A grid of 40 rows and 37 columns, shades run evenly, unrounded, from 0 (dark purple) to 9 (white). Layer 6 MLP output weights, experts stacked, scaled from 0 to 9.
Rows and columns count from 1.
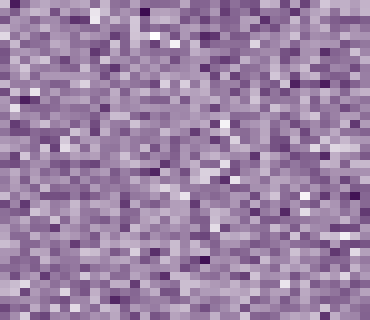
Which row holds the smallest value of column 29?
27
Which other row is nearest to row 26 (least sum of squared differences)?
39
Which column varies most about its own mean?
33
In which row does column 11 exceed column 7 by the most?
8
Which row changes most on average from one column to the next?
16
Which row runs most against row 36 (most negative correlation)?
1
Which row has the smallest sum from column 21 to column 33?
11
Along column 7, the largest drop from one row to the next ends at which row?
38
